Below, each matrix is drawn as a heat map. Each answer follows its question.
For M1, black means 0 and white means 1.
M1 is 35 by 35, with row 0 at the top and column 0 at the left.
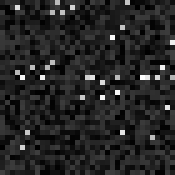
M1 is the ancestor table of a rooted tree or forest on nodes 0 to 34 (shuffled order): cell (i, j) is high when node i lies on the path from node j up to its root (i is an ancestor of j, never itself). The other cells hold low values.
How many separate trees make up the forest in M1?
10
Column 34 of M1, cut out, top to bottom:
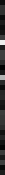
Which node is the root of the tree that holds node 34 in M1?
15
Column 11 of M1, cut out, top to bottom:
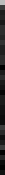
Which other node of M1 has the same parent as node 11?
25
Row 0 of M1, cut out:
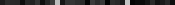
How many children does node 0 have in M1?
2
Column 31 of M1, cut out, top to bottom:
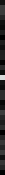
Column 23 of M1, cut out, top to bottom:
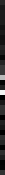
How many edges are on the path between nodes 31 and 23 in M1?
3
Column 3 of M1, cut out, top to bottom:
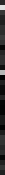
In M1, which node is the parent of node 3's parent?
1
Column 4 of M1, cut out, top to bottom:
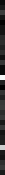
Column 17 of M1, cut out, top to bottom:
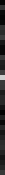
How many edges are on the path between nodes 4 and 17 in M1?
3
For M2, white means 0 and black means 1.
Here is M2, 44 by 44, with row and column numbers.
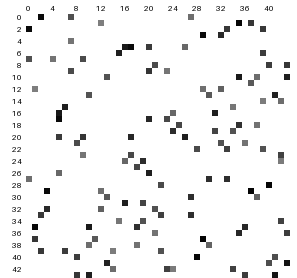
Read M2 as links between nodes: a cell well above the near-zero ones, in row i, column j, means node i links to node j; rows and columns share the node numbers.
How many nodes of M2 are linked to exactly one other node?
3
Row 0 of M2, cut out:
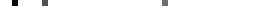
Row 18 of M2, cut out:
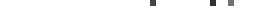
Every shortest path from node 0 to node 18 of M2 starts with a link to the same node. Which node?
node 27
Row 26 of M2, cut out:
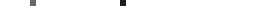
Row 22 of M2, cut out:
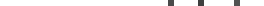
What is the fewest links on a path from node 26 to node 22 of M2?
7
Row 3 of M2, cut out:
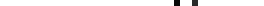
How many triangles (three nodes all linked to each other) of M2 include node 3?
0
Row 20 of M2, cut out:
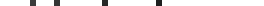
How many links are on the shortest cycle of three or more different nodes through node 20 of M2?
3
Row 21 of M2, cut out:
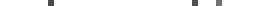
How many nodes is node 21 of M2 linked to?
3
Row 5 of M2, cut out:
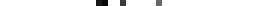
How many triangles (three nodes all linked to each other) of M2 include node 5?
2
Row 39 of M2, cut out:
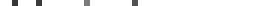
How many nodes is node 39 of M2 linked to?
4
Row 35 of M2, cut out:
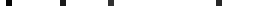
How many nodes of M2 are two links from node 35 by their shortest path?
7
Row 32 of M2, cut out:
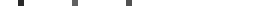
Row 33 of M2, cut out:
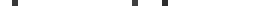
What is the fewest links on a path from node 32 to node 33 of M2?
6
